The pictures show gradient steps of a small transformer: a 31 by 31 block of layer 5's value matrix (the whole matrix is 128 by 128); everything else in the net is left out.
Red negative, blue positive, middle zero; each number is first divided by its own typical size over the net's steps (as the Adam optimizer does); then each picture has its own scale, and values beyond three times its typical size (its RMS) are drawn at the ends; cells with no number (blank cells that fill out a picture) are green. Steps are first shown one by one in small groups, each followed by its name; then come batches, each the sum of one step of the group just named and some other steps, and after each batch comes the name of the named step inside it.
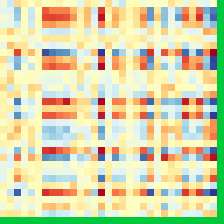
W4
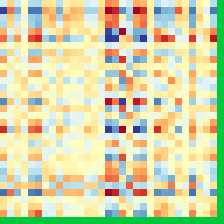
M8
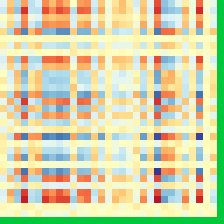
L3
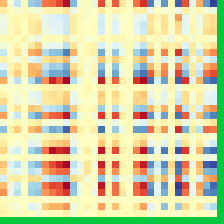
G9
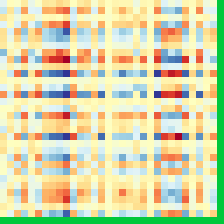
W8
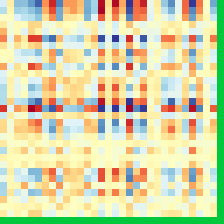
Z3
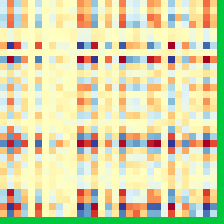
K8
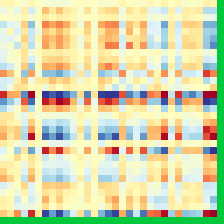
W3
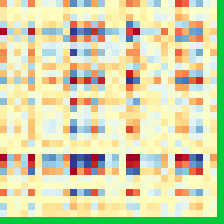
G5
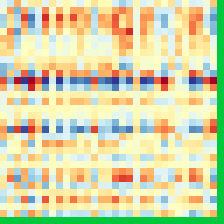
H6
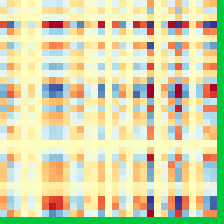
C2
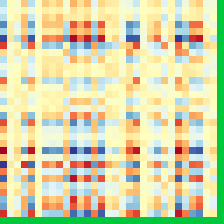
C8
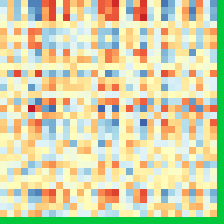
Z3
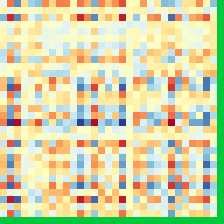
G9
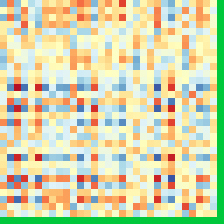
L3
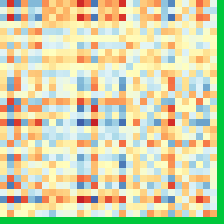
L3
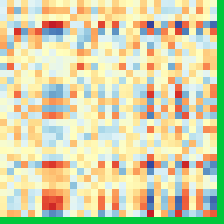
C2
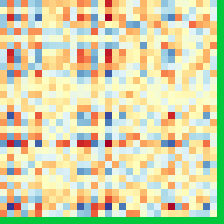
K8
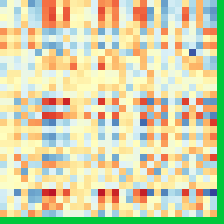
W4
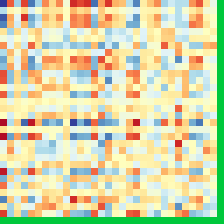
C8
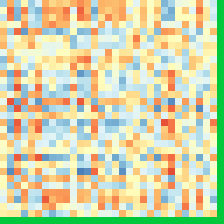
L3
